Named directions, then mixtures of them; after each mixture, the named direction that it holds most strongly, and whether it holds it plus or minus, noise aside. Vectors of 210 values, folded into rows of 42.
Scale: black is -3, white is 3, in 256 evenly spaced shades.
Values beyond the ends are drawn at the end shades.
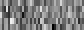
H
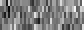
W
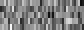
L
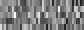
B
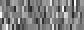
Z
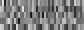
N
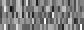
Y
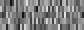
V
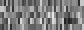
L, minus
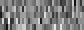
Z, minus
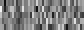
Y, minus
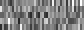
B, minus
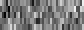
W, plus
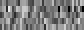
B, minus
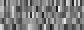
N, plus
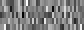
Y, plus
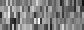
W, minus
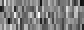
L, plus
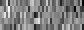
W, minus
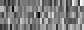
L, minus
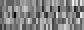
B, minus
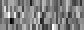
H, minus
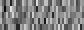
Y, minus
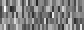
Y, plus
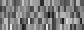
L, plus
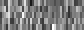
H, minus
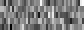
L, minus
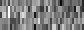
W, minus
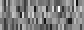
Y, minus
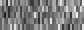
W, plus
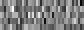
Y, minus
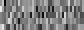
N, plus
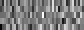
N, minus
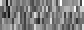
W, plus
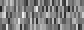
V, minus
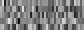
N, plus
